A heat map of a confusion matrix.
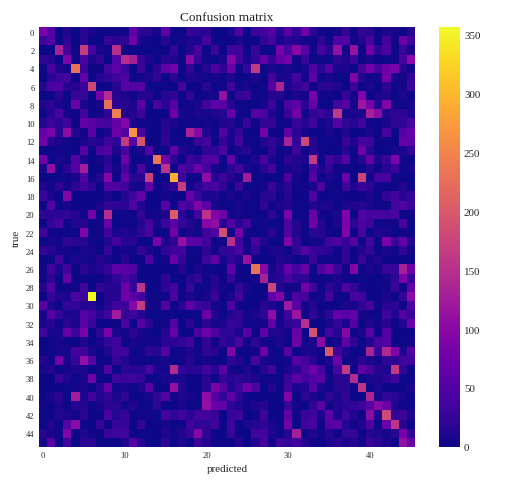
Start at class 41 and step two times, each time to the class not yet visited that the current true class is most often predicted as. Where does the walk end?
16
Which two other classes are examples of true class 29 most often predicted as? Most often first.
6, 45
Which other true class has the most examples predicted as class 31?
44
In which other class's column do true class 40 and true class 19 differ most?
4
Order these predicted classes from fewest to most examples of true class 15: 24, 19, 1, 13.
13, 24, 19, 1
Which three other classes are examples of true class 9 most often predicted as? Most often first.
36, 40, 41
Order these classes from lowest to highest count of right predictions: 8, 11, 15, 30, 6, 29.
29, 30, 15, 6, 8, 11
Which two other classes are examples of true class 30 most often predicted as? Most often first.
12, 11
